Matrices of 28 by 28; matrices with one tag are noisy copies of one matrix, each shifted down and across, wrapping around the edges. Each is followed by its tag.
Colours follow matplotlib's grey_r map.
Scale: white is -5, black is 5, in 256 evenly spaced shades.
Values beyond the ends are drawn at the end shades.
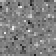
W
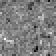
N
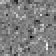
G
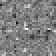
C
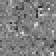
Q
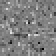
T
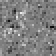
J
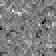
N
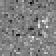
J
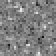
W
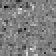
J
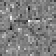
T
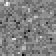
W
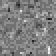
G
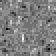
G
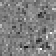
J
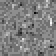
G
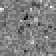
N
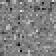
C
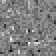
T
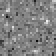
W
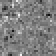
J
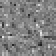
T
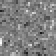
G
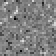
W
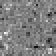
J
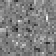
G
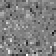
T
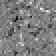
N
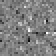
T
